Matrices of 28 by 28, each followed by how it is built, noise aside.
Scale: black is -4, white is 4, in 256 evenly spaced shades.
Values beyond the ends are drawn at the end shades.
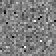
sparse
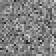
noise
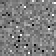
sparse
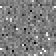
sparse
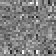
low rank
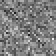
Toeplitz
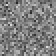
noise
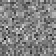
repeating columns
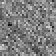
Toeplitz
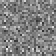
low rank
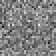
repeating columns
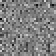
low rank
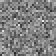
repeating columns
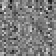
low rank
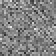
Toeplitz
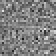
low rank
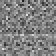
repeating columns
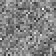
Hankel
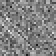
Toeplitz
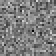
noise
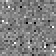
sparse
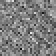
Toeplitz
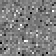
sparse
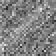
Hankel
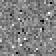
sparse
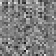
low rank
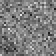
Toeplitz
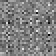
low rank
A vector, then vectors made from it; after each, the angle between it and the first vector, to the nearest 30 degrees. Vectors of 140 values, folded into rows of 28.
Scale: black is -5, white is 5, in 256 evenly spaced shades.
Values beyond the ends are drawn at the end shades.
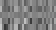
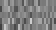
150 degrees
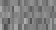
30 degrees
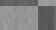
90 degrees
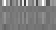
90 degrees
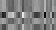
90 degrees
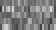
120 degrees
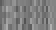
120 degrees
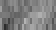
60 degrees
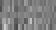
150 degrees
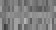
30 degrees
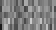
150 degrees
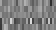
120 degrees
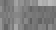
60 degrees
